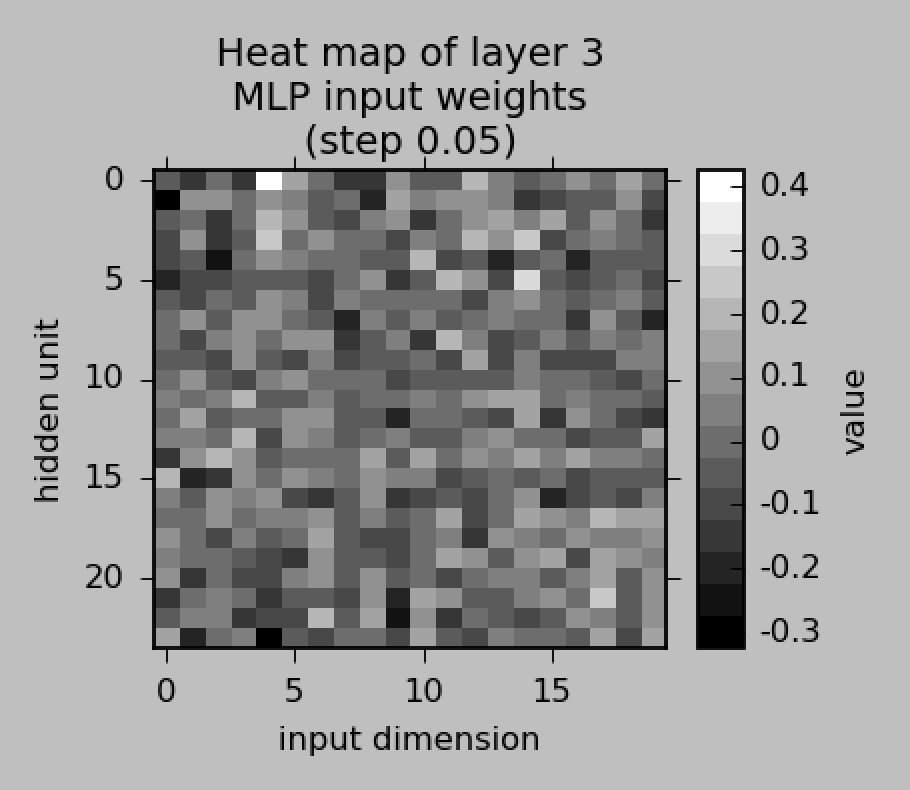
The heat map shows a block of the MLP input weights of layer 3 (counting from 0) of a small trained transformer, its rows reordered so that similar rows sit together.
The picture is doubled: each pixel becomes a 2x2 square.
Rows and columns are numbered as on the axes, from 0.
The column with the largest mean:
14
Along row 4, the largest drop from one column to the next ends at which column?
11
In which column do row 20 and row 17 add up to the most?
17
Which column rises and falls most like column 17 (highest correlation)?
15
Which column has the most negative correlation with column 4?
19
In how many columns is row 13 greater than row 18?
8
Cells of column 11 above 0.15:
2
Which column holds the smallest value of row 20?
1
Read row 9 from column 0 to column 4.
-0.05 -0.05 -0.1 0.1 -0.05
